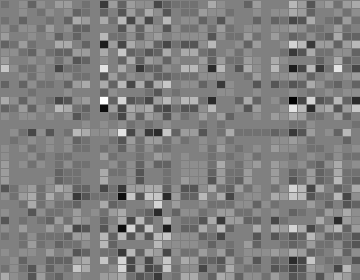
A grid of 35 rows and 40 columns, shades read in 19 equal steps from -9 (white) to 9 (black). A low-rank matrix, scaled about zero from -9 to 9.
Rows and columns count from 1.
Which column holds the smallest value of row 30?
19
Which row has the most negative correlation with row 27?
26
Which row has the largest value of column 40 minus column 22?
13
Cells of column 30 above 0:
2
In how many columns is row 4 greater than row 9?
16
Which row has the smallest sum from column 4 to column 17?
34
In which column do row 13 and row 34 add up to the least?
14
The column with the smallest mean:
38
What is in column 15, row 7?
2
